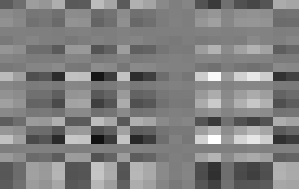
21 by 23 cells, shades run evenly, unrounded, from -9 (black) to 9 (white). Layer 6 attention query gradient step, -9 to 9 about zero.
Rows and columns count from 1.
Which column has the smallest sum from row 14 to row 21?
17
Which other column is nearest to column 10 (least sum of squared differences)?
7
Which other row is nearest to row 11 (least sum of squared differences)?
6
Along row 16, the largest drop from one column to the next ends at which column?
8
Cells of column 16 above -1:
16
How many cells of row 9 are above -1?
13
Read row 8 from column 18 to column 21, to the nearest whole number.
0 -1 -1 -1
